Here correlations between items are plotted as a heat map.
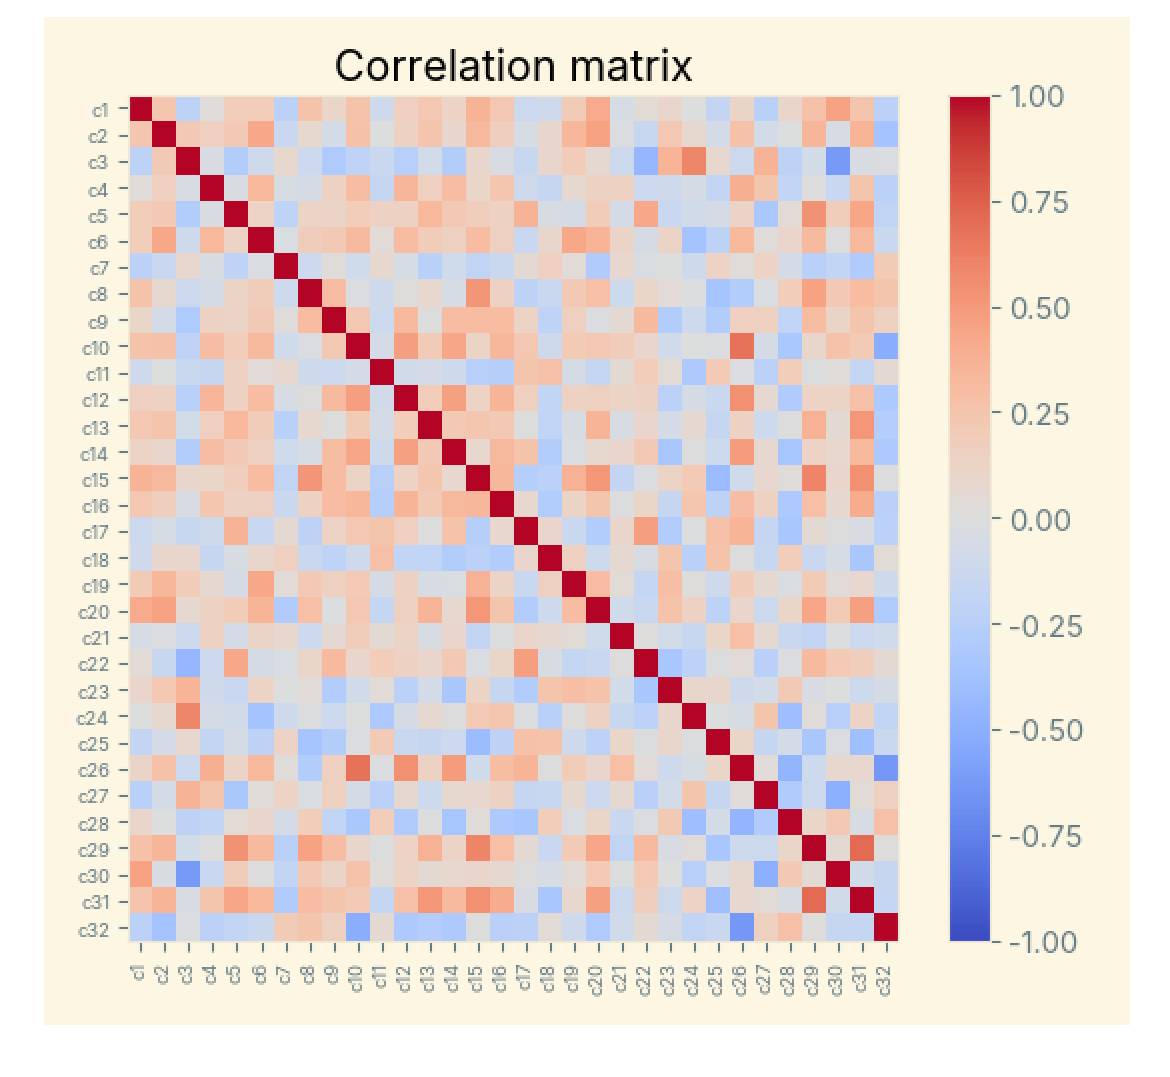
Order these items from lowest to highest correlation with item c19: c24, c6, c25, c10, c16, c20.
c25, c24, c16, c10, c20, c6
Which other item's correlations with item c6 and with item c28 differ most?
c26
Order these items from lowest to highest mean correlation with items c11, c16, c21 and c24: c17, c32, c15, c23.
c32, c23, c15, c17
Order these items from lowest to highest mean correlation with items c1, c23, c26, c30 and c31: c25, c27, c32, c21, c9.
c32, c27, c25, c21, c9
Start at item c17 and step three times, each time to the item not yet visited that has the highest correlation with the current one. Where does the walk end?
c29
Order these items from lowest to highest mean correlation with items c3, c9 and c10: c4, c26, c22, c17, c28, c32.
c28, c32, c22, c17, c4, c26
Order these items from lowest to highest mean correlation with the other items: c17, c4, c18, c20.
c18, c17, c4, c20
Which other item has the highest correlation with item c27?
c3
